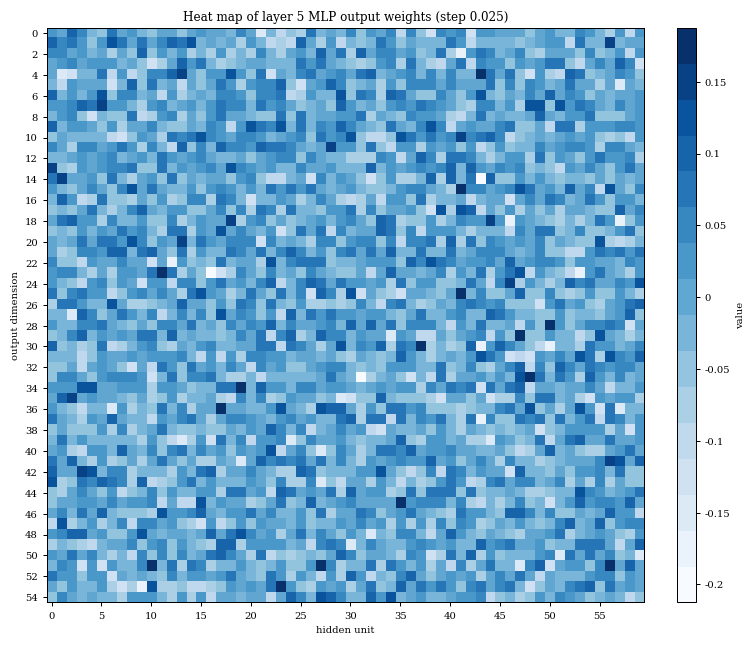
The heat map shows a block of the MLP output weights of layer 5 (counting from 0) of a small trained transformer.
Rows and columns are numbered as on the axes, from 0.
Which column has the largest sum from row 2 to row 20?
17
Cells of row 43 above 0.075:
3
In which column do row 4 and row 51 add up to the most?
10
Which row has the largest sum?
7
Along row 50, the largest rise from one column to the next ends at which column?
52
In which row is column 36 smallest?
33
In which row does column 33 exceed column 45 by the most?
35
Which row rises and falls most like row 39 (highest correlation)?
45
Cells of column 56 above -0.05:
42
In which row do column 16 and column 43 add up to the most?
4
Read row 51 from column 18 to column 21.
-0.025 0.025 -0.025 -0.05
